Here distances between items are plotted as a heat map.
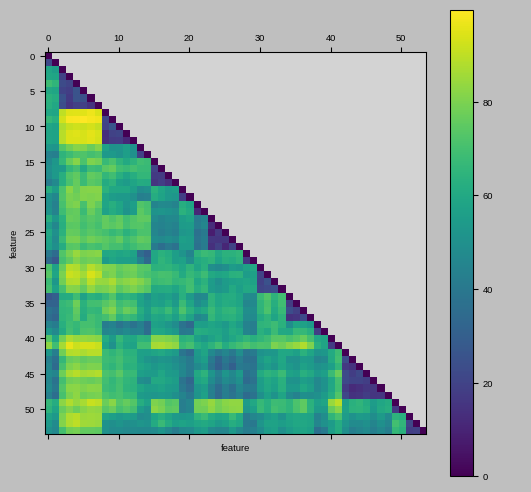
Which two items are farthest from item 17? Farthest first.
41, 40
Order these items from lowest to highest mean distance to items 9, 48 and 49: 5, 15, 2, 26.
26, 15, 2, 5
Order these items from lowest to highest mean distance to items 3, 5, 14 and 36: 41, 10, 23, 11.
23, 10, 11, 41
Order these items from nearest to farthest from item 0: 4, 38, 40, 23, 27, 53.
38, 53, 27, 23, 4, 40
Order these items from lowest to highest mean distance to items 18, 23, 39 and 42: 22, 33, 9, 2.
22, 33, 9, 2
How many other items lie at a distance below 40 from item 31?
3
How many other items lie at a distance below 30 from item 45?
6
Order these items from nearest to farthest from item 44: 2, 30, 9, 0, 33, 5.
0, 30, 33, 9, 2, 5
